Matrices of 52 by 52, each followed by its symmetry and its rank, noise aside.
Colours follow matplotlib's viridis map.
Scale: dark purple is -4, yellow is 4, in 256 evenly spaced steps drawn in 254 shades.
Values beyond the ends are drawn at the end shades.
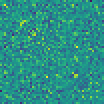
symmetric, rank eight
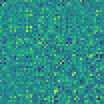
symmetric, rank eight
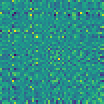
symmetric, rank four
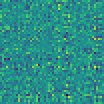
antisymmetric, rank eight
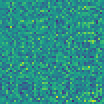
no symmetry, rank six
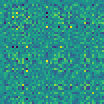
symmetric, rank four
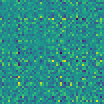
antisymmetric, rank four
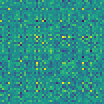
symmetric, rank four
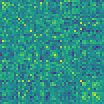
symmetric, rank six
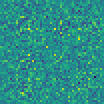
symmetric, rank eight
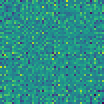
symmetric, rank four
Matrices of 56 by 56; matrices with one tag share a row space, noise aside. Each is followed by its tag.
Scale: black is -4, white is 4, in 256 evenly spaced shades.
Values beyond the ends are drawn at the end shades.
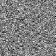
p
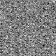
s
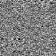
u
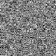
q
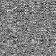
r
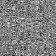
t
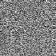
s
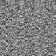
p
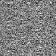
t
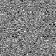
s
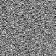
p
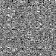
t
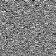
p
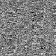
r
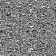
q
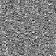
p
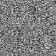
u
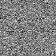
s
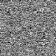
q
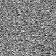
u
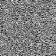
u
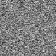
p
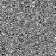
p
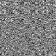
p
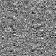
r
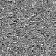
r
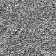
s
